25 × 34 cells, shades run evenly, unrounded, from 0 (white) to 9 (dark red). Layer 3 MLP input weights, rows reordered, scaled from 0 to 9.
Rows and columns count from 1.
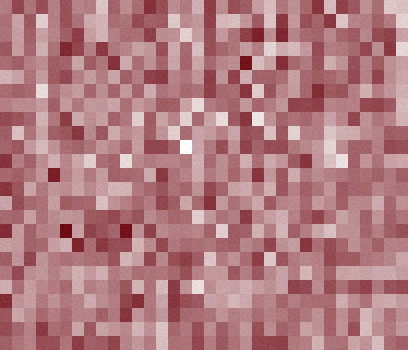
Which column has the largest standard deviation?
22
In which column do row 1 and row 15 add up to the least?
9
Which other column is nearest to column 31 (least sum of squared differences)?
33
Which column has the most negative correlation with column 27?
34
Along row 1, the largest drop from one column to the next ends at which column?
28
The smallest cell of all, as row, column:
11, 16
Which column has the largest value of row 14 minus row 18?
1
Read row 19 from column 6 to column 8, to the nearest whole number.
5 5 5
